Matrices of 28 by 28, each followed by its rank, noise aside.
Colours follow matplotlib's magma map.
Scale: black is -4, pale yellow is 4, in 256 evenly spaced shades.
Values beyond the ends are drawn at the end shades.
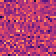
six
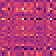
two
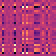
one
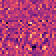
four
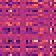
two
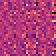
three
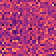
six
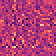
six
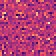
six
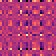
one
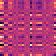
one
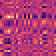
two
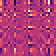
two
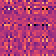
two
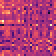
three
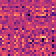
four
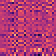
three
